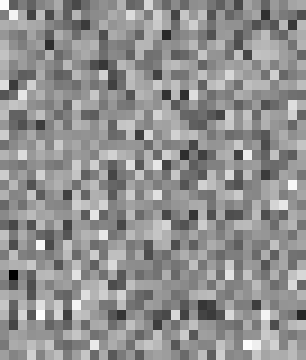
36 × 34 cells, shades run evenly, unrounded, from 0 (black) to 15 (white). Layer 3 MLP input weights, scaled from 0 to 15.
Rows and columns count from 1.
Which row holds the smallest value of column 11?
7
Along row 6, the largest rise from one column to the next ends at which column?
29
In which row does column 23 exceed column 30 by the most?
2
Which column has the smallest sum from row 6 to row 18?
13
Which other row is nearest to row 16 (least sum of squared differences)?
27
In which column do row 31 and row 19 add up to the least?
21
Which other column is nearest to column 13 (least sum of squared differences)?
14
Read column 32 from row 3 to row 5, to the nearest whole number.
11 6 9
